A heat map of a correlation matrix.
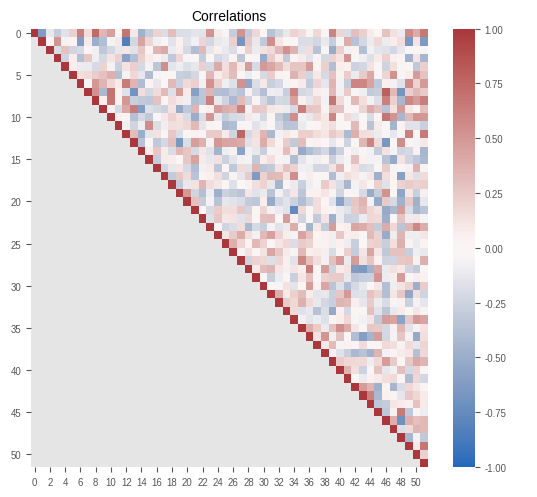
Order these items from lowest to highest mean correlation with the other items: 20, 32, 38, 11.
20, 11, 38, 32
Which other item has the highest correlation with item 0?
8
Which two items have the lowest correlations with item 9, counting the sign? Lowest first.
14, 19
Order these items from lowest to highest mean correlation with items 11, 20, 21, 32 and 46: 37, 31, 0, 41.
31, 0, 41, 37
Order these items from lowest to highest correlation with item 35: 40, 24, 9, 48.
48, 24, 40, 9
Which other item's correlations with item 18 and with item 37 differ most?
22
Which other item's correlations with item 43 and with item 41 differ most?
6
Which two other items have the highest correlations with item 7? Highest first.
46, 10
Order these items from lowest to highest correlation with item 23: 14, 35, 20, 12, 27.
14, 20, 35, 27, 12
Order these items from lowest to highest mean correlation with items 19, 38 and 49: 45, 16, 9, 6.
9, 45, 16, 6
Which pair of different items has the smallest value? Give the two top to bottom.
1, 12
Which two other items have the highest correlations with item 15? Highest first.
11, 21
